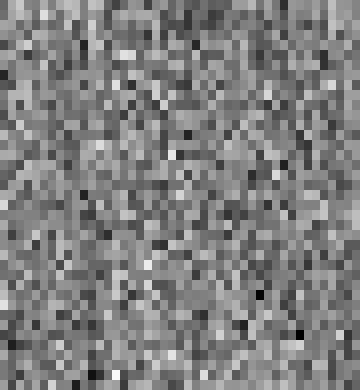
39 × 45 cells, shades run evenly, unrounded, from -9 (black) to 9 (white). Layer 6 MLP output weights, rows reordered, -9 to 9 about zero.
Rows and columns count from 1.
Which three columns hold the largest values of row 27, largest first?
19, 9, 24
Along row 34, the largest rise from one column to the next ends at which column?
39
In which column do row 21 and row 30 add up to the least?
33
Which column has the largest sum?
15
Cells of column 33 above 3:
2
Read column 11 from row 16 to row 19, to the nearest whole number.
3 2 0 1
